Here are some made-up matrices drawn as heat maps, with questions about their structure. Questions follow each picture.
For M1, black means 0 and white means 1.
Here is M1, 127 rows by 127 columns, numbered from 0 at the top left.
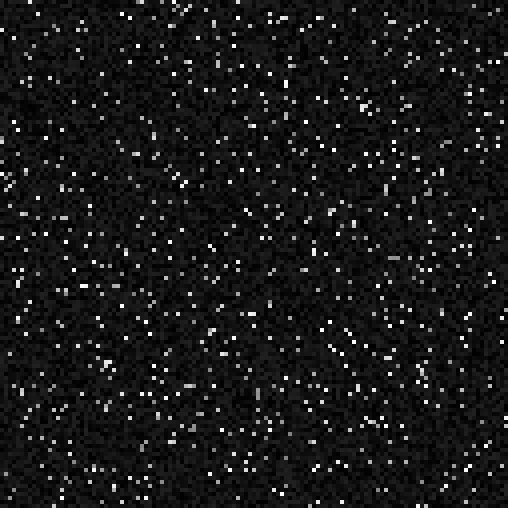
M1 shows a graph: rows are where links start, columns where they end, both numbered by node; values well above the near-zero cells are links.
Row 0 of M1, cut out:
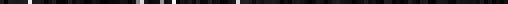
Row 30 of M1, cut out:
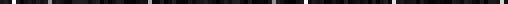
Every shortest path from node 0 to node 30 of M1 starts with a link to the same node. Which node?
node 35
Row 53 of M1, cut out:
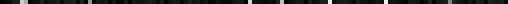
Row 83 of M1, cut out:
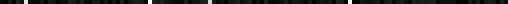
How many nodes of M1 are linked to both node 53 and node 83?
1
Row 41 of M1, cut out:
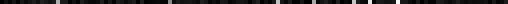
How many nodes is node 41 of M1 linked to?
7
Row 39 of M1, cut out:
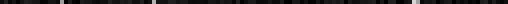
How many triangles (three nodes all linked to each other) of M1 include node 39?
0
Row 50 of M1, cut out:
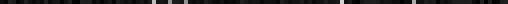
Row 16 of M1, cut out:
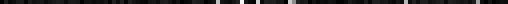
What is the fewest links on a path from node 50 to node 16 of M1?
3
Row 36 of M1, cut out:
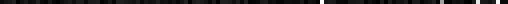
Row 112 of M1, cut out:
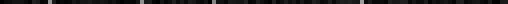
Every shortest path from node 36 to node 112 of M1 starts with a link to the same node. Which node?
node 119
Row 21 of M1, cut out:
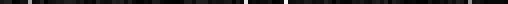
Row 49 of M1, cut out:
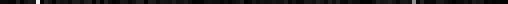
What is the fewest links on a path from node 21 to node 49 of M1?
5
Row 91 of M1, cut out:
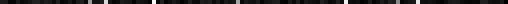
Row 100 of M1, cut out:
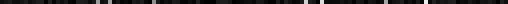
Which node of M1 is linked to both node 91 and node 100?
node 38
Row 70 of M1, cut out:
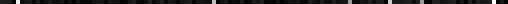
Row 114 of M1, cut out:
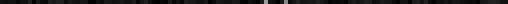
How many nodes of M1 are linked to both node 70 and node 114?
0
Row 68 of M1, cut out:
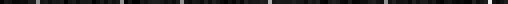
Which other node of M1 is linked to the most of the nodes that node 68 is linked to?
node 3
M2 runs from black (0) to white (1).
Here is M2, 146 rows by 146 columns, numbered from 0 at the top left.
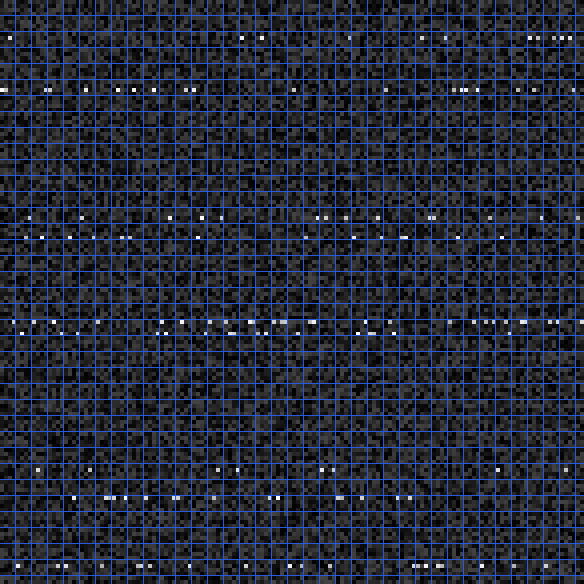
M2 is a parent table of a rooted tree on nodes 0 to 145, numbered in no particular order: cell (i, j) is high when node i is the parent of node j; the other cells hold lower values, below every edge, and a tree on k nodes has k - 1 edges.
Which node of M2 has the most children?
80
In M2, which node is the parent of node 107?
54
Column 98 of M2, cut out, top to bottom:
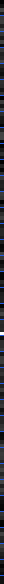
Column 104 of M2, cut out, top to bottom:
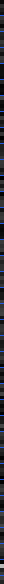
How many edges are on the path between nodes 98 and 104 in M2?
4
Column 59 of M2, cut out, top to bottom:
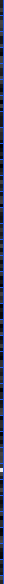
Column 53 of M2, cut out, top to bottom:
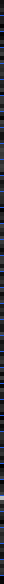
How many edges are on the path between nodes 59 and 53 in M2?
3
